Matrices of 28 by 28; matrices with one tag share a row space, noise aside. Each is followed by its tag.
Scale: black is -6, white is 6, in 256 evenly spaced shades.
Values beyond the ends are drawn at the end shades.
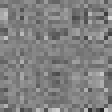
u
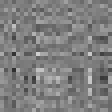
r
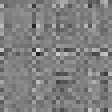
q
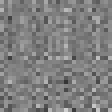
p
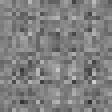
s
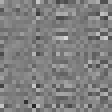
q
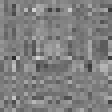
r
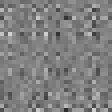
p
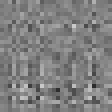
s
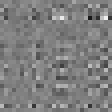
q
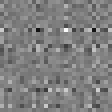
p
